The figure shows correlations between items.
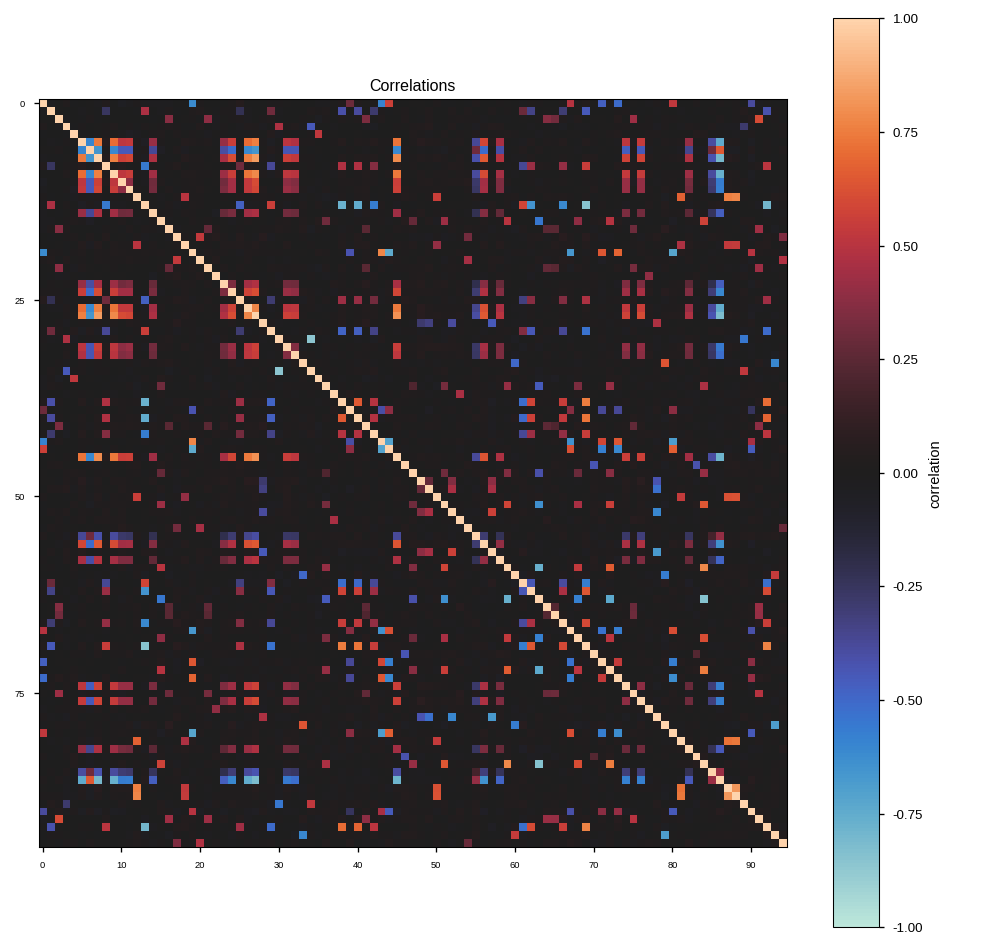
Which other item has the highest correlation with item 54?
20
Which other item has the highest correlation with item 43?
19
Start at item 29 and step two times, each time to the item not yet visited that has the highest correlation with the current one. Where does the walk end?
61
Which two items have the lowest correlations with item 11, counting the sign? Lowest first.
86, 6
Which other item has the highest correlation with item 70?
83
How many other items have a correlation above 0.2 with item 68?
7
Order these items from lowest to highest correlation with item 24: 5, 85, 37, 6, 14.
6, 85, 37, 14, 5
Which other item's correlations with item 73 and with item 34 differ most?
30
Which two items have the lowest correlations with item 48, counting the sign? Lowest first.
78, 28
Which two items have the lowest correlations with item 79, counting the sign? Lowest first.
93, 60
